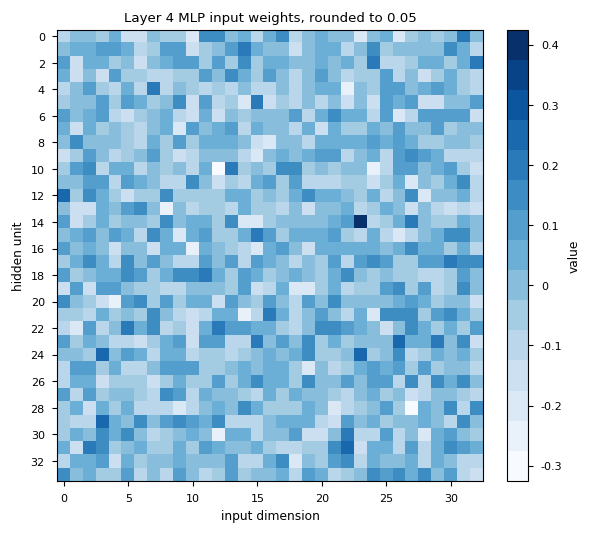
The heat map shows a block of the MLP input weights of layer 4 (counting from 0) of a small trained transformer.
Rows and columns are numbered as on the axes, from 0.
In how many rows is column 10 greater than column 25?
10
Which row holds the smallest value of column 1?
22
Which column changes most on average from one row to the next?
15
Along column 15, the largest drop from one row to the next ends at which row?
16
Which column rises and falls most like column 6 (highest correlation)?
5
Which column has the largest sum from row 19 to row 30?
26
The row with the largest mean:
17
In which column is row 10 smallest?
12
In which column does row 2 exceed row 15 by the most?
9
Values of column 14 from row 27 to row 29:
-0.05 0.15 -0.1
